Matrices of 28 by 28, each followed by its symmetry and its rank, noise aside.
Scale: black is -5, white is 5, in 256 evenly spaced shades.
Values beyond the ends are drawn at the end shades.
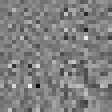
antisymmetric, rank four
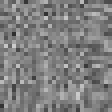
no symmetry, rank five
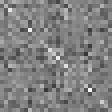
symmetric, rank five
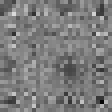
symmetric, rank four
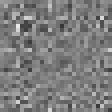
symmetric, rank four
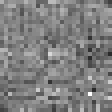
no symmetry, rank five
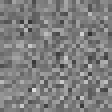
no symmetry, rank five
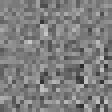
no symmetry, rank five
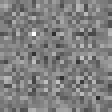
symmetric, rank four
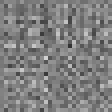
no symmetry, rank four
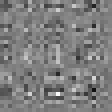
no symmetry, rank three
